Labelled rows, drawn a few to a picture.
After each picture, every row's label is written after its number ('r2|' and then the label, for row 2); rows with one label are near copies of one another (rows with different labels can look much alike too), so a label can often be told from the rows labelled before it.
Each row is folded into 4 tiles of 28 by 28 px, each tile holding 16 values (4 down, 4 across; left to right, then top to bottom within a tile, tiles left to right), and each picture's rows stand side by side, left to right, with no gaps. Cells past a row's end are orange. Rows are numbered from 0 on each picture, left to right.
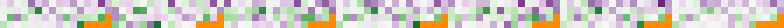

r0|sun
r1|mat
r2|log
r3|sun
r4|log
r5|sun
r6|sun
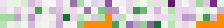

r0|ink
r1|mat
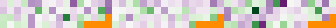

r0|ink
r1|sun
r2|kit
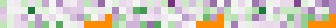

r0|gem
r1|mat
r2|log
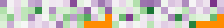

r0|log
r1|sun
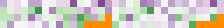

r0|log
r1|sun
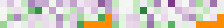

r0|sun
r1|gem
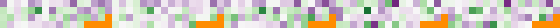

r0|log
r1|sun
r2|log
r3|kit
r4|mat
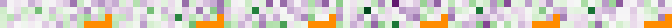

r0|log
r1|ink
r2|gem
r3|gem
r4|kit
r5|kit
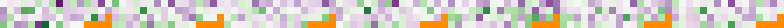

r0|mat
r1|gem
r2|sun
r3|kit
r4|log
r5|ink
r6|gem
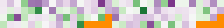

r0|sun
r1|kit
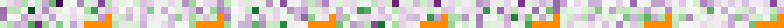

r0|kit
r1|ink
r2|gem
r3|mat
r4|ink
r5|log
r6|sun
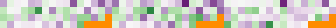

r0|log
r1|log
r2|mat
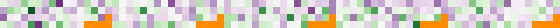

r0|kit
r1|gem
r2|ink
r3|sun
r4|kit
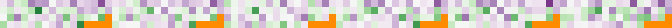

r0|sun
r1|sun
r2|gem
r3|sun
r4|sun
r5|log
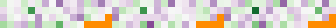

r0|gem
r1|kit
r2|kit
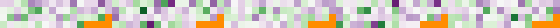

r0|sun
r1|kit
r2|log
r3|mat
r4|ink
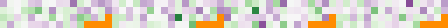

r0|log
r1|ink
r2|kit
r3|ink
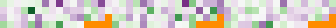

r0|gem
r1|ink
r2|mat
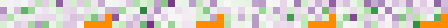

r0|mat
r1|kit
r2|ink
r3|sun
